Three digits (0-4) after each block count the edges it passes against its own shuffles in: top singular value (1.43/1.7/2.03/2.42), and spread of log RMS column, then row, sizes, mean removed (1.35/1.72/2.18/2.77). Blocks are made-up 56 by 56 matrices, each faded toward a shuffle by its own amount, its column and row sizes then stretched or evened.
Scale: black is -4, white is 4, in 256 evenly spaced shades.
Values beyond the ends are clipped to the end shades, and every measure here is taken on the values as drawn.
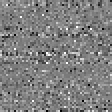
2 0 3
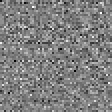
3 0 3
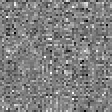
3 3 0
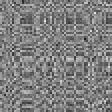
4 2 2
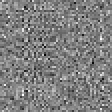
3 2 0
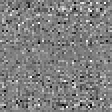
2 2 3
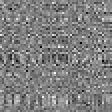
4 2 3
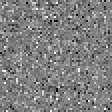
0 1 0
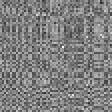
4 1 1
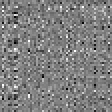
3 4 1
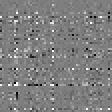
1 3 4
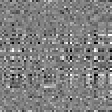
4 2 4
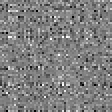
3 0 3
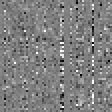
3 4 0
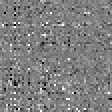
1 2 3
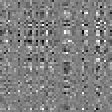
4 4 3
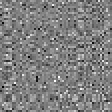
4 2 0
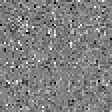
1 2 2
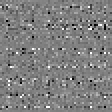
0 2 4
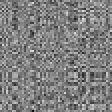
4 3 1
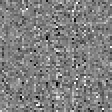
1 3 0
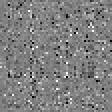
2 2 1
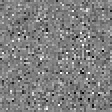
0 3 2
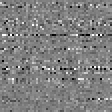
2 0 4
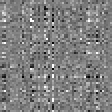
4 4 3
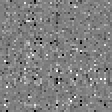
0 2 1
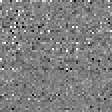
0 1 3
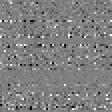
0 1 4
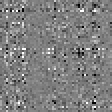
2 4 3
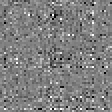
3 3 3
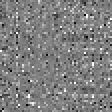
2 3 0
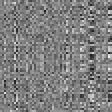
4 4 0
